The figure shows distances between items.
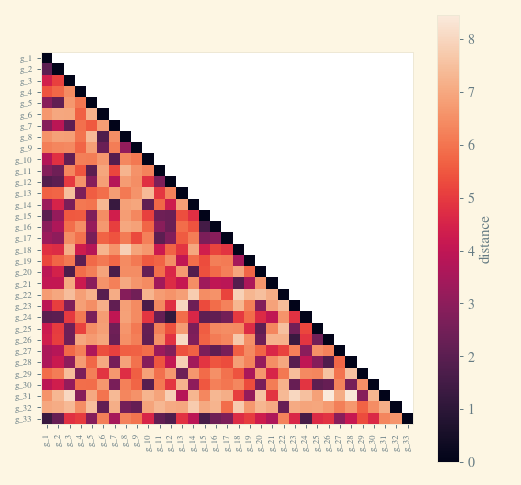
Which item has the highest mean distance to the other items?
g_31
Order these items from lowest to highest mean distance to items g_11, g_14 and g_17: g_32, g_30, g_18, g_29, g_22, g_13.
g_30, g_18, g_13, g_29, g_22, g_32
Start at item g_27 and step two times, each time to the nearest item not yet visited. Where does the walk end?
g_15
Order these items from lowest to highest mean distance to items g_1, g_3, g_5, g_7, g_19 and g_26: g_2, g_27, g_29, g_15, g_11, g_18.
g_2, g_15, g_11, g_27, g_18, g_29
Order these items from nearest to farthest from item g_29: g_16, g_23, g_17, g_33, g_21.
g_21, g_33, g_17, g_16, g_23
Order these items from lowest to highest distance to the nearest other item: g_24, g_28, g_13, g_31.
g_24, g_28, g_13, g_31
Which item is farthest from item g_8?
g_18
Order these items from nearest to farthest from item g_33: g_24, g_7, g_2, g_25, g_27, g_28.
g_24, g_2, g_27, g_7, g_28, g_25
